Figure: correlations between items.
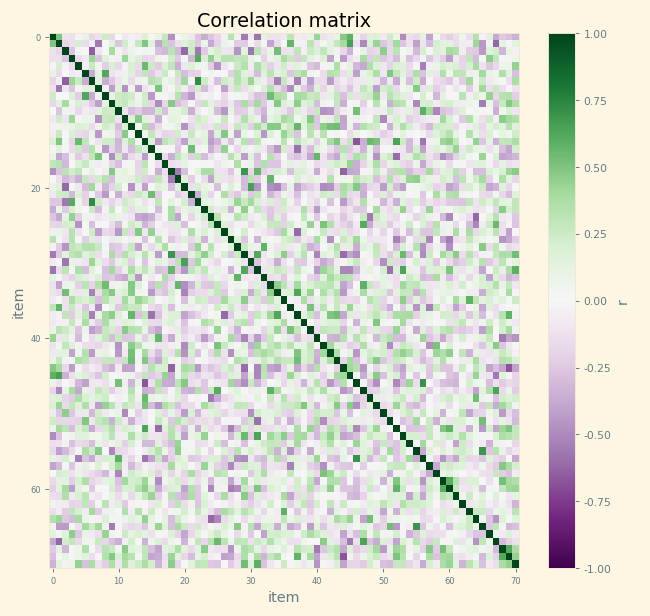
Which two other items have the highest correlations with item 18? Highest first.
29, 31
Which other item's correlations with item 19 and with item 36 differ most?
55
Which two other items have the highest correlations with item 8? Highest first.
5, 33
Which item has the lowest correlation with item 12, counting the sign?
20
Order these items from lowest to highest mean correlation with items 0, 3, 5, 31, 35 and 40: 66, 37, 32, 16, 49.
32, 37, 16, 49, 66
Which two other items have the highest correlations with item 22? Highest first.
6, 3
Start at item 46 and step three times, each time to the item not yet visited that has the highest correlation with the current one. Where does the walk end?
57
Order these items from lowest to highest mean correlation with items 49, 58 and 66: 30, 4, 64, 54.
30, 54, 64, 4
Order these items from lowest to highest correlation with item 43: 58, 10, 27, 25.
10, 25, 27, 58
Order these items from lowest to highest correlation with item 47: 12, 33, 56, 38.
38, 56, 12, 33
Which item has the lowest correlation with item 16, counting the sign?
52
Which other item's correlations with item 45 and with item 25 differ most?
67
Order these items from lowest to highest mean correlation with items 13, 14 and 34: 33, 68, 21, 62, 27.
27, 62, 21, 68, 33
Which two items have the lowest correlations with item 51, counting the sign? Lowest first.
31, 41
